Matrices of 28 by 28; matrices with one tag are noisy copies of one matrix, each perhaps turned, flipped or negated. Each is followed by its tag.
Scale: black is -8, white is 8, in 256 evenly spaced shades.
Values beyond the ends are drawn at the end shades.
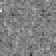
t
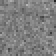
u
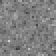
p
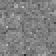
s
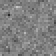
p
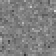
t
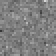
t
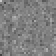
u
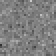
t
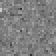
t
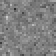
p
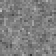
t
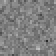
p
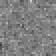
t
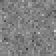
s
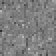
s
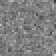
u
